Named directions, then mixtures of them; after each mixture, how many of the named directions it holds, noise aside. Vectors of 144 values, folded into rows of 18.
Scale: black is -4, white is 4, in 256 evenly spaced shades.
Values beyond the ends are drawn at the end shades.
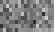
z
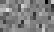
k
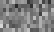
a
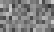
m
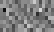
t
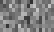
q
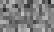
four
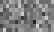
one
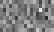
one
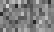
two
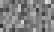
four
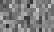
one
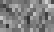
four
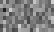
four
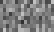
four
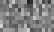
two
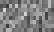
four
